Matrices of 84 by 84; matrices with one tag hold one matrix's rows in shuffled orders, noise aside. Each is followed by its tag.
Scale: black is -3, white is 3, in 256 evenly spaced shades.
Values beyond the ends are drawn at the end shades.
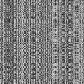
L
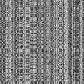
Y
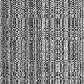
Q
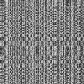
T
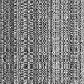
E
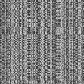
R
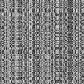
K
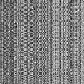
E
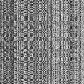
E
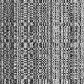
E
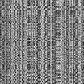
R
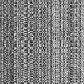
E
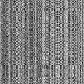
Q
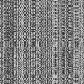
L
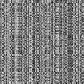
K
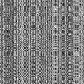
L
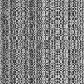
Q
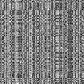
K
